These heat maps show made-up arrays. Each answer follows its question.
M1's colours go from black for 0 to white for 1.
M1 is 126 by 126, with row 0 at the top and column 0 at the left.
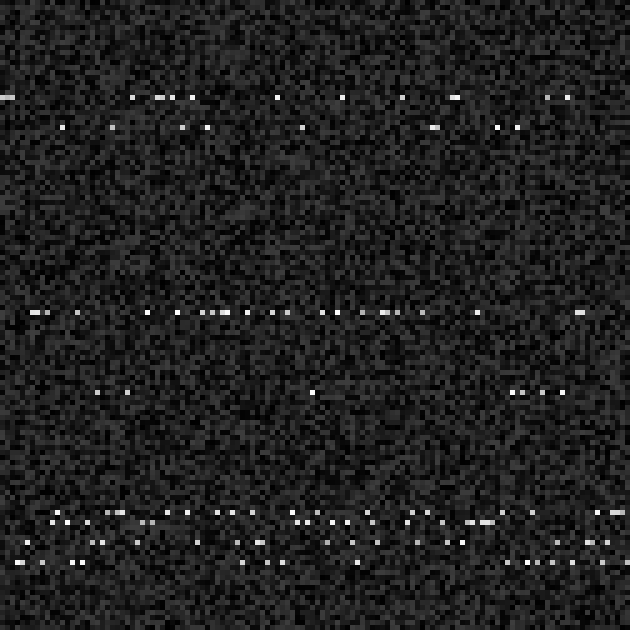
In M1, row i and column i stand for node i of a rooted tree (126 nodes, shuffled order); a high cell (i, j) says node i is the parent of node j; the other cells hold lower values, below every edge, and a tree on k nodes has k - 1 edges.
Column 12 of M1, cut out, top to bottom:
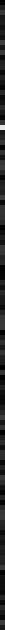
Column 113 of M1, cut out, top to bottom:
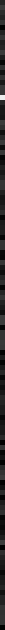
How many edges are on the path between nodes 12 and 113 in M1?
4
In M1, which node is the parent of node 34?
19
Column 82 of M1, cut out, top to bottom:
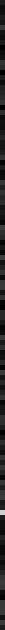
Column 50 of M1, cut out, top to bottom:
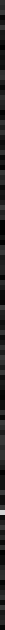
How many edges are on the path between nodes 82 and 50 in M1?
2
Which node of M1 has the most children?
62
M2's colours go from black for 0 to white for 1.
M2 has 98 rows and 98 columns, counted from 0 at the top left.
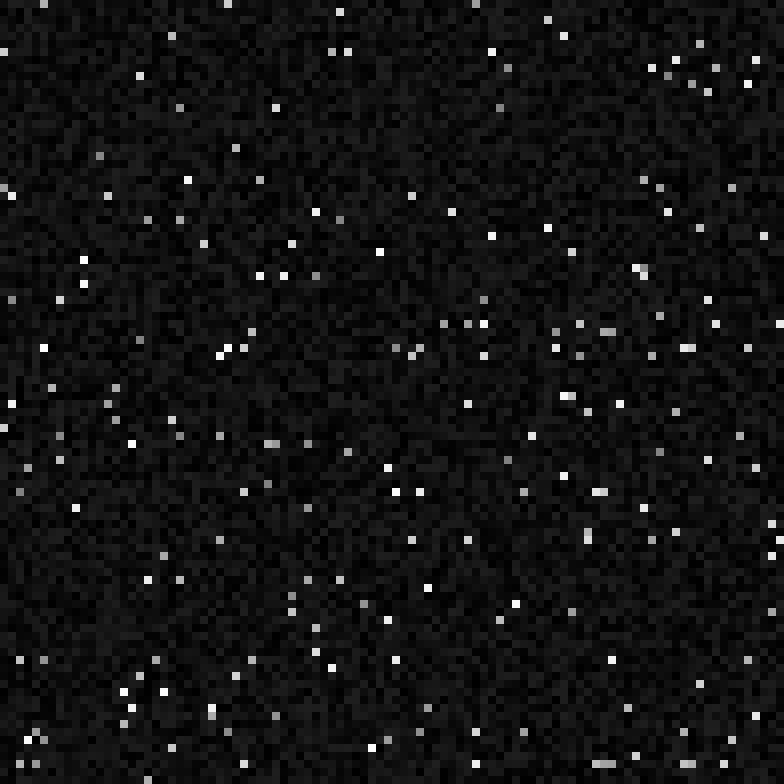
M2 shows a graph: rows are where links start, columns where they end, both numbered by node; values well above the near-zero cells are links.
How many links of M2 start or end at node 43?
11
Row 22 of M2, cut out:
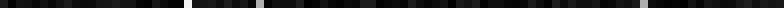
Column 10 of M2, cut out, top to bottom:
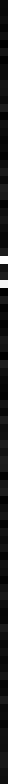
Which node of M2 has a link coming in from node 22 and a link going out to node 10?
node 32
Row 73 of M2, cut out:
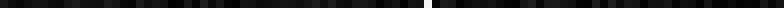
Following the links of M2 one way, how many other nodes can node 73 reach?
8
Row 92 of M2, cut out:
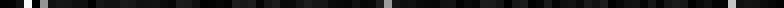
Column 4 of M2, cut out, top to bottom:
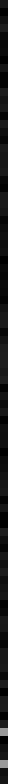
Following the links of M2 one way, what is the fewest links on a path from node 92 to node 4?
2
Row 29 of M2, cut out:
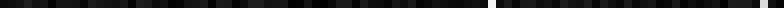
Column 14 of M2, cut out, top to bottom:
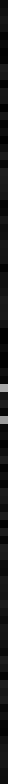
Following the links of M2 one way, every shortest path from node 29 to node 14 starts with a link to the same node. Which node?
node 61
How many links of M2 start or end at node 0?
6
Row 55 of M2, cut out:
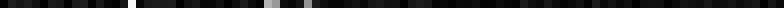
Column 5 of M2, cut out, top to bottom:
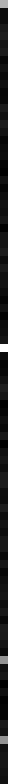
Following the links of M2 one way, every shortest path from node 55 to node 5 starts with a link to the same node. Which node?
node 34
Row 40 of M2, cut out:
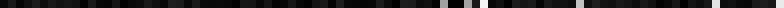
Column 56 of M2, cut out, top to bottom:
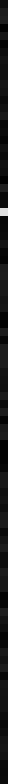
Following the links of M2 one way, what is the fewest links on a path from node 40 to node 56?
3
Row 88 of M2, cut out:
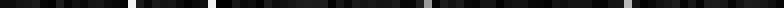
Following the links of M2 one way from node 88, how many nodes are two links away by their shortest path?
4
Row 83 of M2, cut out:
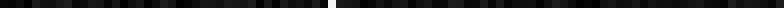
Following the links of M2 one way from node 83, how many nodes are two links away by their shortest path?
4
